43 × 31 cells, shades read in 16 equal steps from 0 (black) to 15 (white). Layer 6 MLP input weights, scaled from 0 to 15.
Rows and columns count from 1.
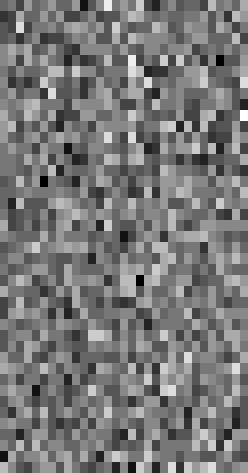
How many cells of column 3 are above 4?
37
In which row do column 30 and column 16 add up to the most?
26
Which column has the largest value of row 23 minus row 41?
20
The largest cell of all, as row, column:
11, 31
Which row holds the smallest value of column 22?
40
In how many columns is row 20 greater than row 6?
17
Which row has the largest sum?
34
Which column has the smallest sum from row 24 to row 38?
15
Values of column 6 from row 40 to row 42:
9 6 10
